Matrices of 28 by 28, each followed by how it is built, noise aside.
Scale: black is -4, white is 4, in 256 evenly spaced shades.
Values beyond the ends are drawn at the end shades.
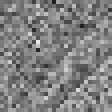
Hankel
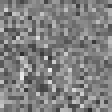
lower triangular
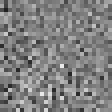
lower triangular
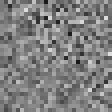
upper triangular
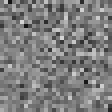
upper triangular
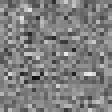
low rank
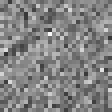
Hankel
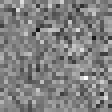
upper triangular
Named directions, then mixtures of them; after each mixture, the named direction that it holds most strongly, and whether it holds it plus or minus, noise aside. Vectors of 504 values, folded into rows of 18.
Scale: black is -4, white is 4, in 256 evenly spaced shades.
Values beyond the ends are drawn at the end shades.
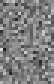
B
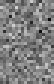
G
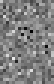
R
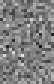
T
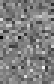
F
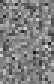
B, plus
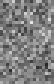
G, minus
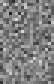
B, minus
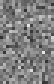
F, plus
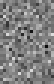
R, plus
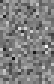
R, minus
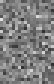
F, plus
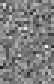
R, minus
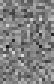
T, plus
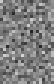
T, plus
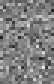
F, plus
